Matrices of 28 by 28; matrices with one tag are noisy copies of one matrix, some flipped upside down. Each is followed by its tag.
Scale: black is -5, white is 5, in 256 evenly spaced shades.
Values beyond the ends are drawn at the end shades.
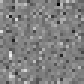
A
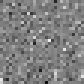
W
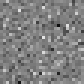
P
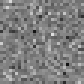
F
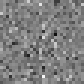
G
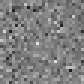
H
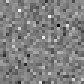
P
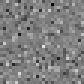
P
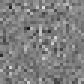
G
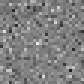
H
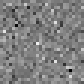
H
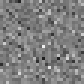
P
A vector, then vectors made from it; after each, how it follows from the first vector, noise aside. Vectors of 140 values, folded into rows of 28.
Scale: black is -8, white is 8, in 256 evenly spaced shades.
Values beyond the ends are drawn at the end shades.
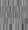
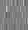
wrapped around, negated, partly zeroed.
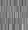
negated.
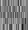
scaled up.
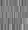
negated.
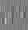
wrapped around, negated, partly zeroed.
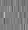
wrapped around, negated, partly zeroed.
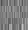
negated.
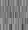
copied.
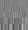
negated, partly zeroed.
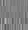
wrapped around, negated, partly zeroed.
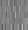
negated, partly zeroed.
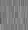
wrapped around, shrunk.
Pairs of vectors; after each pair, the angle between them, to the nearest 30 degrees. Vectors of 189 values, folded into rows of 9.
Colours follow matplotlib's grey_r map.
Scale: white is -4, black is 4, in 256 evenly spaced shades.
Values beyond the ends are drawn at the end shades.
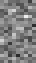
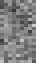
120 degrees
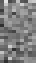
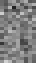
120 degrees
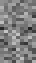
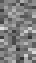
150 degrees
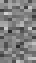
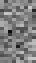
30 degrees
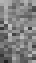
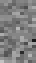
90 degrees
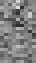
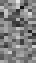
30 degrees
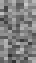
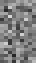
60 degrees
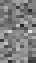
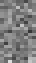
150 degrees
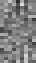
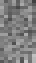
60 degrees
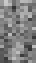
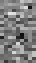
60 degrees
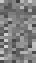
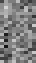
150 degrees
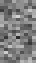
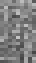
120 degrees
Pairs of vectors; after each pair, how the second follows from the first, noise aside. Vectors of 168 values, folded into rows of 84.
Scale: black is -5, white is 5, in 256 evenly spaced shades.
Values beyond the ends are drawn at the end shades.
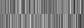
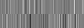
negated, partly zeroed.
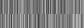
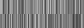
negated.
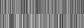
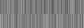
reversed, negated, shrunk.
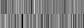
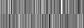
reversed, negated.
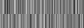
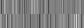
reversed, negated, partly zeroed.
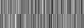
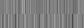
wrapped around, negated, shrunk.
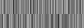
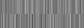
reversed, negated, shrunk.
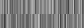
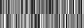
negated, scaled up.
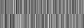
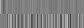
reversed, negated, partly zeroed.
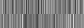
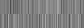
reversed, negated, shrunk.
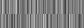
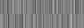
wrapped around, negated, shrunk.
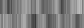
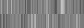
negated, partly zeroed.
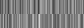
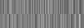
wrapped around, negated, shrunk.
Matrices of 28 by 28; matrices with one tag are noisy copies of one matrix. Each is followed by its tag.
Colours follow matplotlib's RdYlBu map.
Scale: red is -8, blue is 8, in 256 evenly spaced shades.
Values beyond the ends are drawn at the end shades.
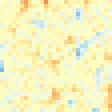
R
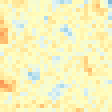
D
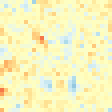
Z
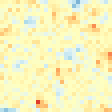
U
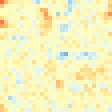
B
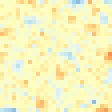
U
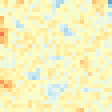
D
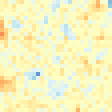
D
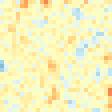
R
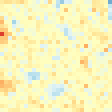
D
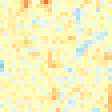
R
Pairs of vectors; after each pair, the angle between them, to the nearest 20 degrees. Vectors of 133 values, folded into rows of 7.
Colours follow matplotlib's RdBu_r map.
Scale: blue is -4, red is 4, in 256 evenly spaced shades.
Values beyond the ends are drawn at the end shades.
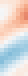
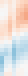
20 degrees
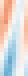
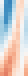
160 degrees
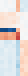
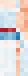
140 degrees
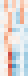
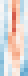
100 degrees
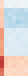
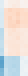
160 degrees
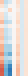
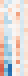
20 degrees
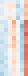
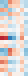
120 degrees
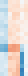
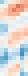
60 degrees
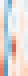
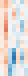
120 degrees
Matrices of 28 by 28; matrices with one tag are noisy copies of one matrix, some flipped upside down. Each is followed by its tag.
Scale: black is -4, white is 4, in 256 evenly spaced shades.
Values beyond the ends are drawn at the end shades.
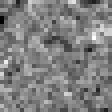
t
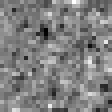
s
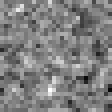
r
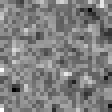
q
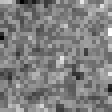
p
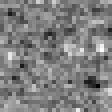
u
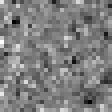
q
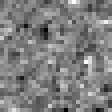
s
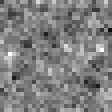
u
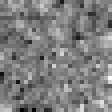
p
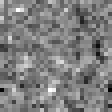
r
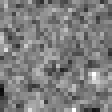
t
